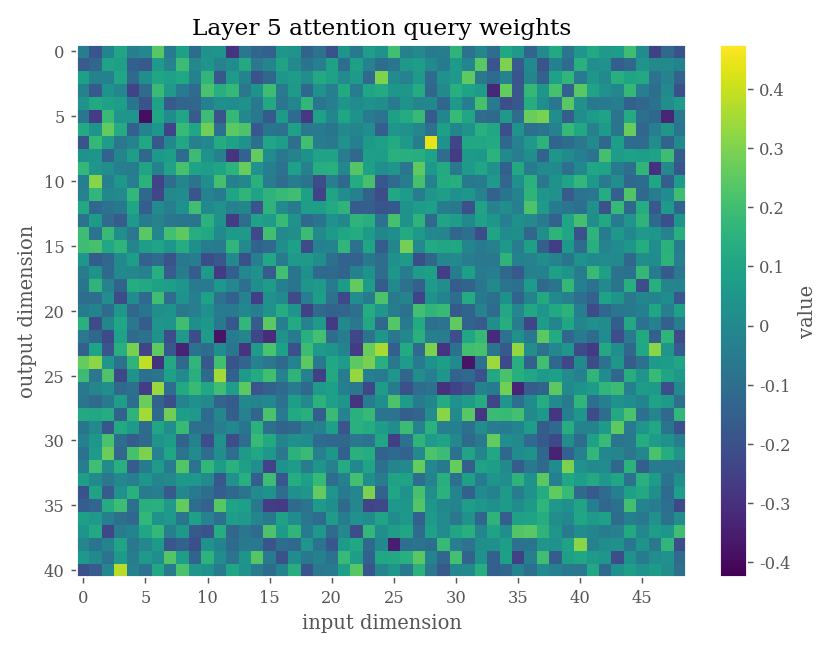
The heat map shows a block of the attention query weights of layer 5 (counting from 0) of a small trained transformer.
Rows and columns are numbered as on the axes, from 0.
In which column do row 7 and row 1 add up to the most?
28
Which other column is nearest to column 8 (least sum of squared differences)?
13
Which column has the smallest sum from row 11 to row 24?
14
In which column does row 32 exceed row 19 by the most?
27
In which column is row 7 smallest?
30
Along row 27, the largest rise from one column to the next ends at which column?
5
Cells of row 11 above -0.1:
39
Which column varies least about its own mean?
42
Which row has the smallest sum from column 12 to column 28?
38
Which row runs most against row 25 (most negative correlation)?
22
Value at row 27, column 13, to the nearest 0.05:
0
